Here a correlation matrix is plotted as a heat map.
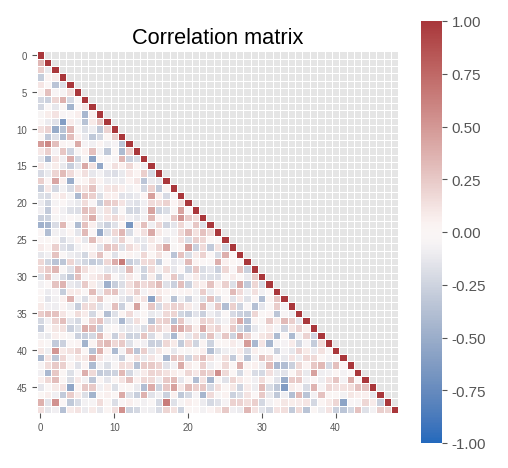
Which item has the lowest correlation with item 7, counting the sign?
14
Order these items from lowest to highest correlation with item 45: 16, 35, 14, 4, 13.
4, 14, 16, 13, 35
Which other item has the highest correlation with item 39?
28
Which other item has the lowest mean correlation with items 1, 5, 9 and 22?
23
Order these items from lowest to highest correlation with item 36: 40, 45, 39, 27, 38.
45, 39, 40, 38, 27
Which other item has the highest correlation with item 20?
26
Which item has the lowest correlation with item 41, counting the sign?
47
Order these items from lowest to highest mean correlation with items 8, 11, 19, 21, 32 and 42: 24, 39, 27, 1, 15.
1, 39, 24, 15, 27
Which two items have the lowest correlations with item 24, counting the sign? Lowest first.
8, 1
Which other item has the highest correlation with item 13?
34
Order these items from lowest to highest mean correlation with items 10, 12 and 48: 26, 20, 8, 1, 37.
8, 37, 20, 26, 1
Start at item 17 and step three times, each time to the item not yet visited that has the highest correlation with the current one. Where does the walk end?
40
